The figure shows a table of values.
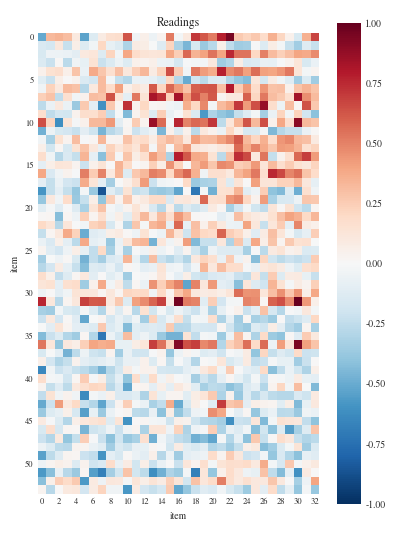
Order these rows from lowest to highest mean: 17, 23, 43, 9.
9, 43, 17, 23
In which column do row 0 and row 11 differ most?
18
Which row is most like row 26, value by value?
39
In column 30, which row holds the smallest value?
51
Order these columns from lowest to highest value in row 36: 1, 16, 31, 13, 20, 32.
1, 32, 31, 20, 13, 16
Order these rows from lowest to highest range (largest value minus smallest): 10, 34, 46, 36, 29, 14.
34, 46, 29, 14, 36, 10
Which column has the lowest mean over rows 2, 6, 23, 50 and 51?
0
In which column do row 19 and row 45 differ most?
22
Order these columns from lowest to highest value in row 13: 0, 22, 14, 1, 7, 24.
1, 7, 0, 22, 14, 24
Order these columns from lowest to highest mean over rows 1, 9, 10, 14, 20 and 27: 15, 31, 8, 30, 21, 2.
2, 21, 15, 8, 31, 30
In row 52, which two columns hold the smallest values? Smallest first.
5, 0
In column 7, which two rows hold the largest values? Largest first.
31, 16
